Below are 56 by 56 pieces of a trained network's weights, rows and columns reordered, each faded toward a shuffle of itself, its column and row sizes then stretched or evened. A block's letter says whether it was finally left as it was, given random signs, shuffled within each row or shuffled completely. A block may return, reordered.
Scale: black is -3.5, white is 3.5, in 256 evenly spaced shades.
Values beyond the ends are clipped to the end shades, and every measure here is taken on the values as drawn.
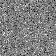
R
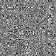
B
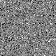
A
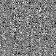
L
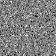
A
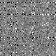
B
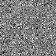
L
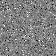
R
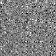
B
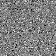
A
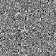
B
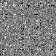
L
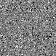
A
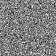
R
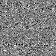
A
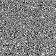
A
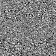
A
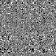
B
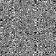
B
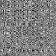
B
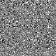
L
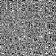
B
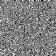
A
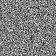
R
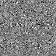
A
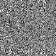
L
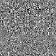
B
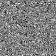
A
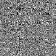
L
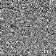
L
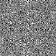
L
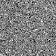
A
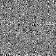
L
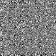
L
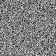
R
